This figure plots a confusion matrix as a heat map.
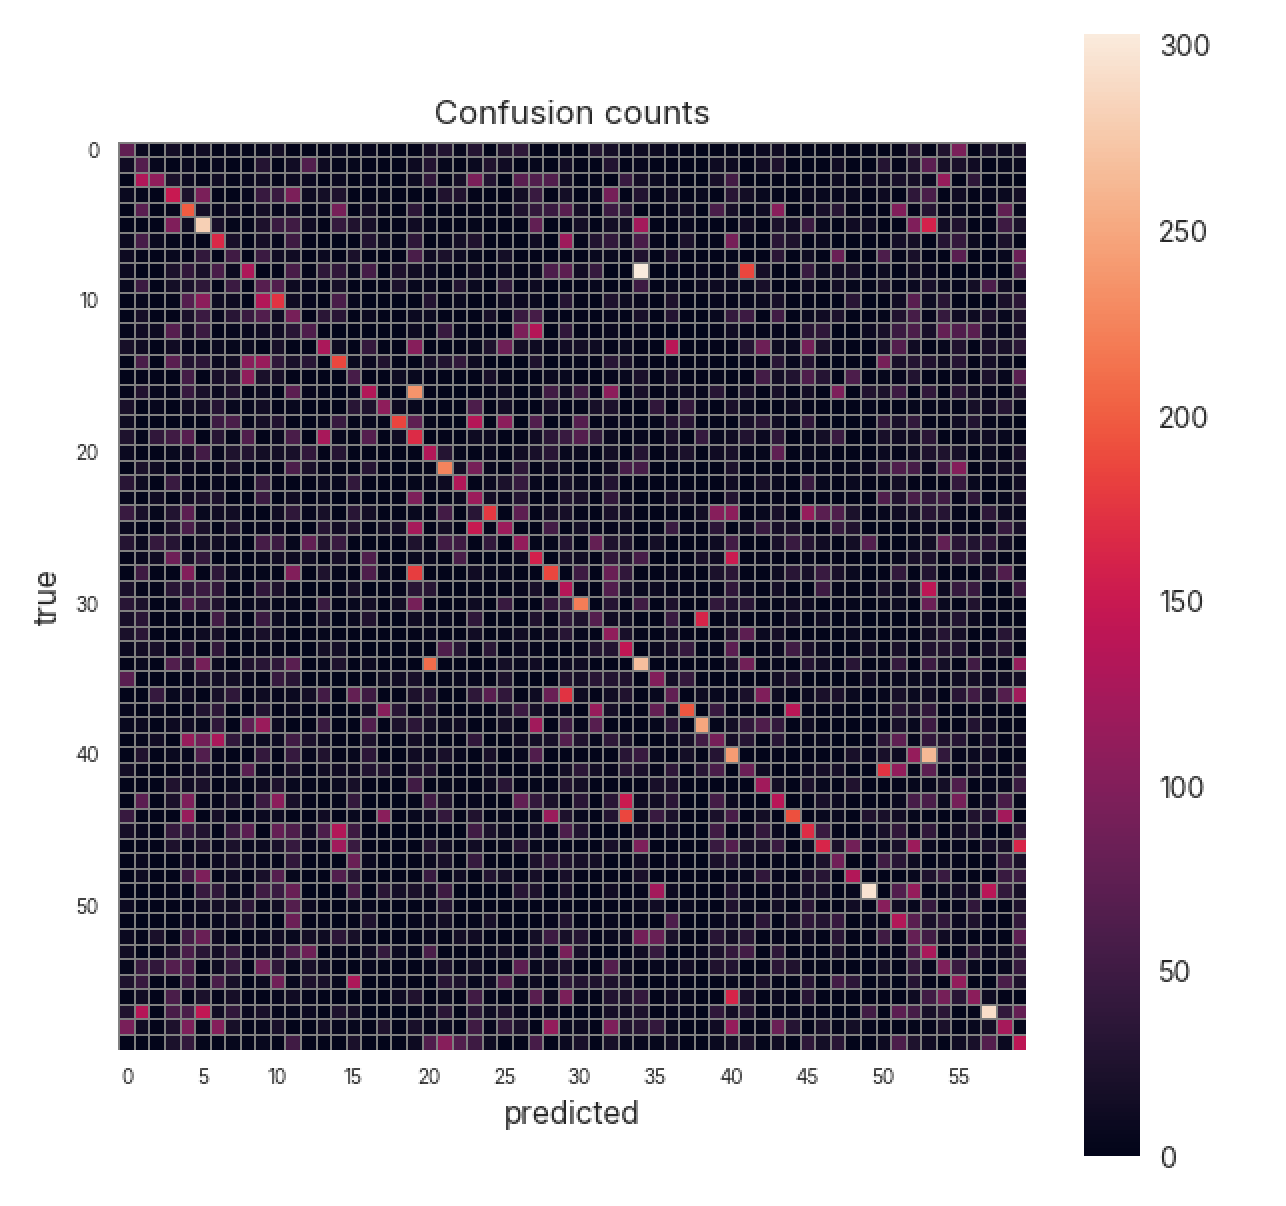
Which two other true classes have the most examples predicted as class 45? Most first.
24, 13
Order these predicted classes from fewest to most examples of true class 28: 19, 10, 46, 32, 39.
10, 39, 46, 32, 19
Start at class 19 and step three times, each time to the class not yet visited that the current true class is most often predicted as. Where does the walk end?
29
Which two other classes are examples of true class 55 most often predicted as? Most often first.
15, 10
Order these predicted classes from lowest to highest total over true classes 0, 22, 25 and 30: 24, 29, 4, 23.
24, 29, 4, 23
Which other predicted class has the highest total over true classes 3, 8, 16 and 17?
34
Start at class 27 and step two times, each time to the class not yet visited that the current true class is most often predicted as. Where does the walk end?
53
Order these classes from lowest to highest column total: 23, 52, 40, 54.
54, 23, 52, 40
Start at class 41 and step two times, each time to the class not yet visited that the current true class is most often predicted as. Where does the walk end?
11
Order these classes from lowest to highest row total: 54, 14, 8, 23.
23, 54, 14, 8
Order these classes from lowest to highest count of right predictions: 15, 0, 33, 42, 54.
15, 0, 54, 42, 33
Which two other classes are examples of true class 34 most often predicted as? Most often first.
20, 59
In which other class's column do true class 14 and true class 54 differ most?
8
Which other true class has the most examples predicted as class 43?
4
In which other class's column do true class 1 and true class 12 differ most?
27
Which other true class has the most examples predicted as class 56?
12
